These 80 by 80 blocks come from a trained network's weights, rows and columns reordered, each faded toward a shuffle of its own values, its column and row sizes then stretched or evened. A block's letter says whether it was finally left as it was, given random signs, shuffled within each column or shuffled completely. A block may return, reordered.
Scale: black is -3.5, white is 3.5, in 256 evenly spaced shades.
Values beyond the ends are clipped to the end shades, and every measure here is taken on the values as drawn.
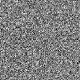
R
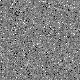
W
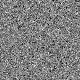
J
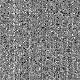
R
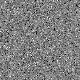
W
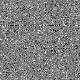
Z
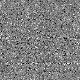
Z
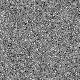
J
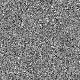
Z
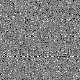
R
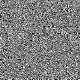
Z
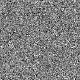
Z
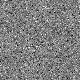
J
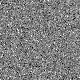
J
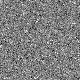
J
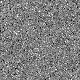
J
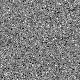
J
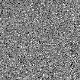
Z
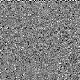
R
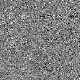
R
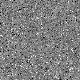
W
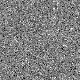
W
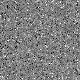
W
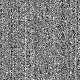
W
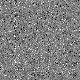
W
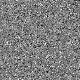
Z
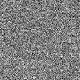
R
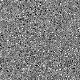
Z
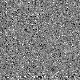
Z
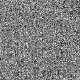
R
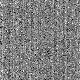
W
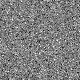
J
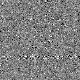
Z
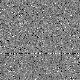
R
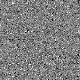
R
